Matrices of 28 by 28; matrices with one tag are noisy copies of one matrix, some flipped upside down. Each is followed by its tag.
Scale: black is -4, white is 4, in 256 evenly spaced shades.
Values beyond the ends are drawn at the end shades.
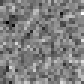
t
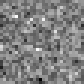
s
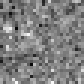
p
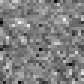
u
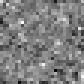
u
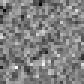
s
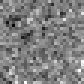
t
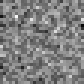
s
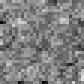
u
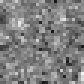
u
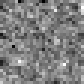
u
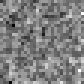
t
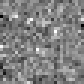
s
